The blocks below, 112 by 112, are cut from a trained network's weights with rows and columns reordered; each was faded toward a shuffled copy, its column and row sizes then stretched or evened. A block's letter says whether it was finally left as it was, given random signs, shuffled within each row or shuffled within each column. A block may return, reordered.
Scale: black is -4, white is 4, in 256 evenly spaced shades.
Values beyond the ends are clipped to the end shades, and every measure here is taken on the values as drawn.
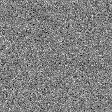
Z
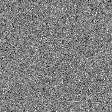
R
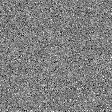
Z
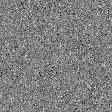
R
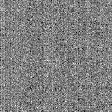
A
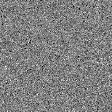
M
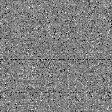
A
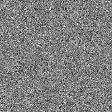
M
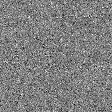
Z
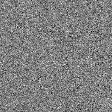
M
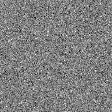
M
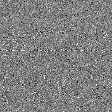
M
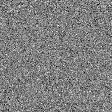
Z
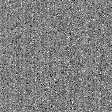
R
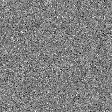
Z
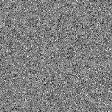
A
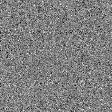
M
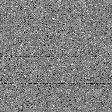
Z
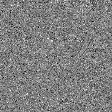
M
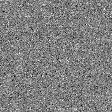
Z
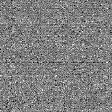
A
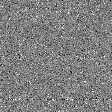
M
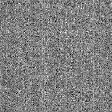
A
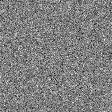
R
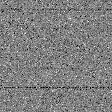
Z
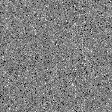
R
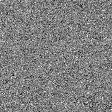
Z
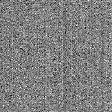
A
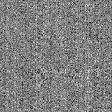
A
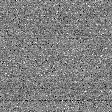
Z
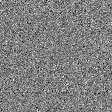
Z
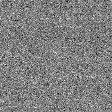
Z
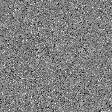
R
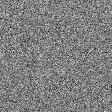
Z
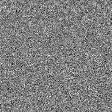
A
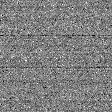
Z
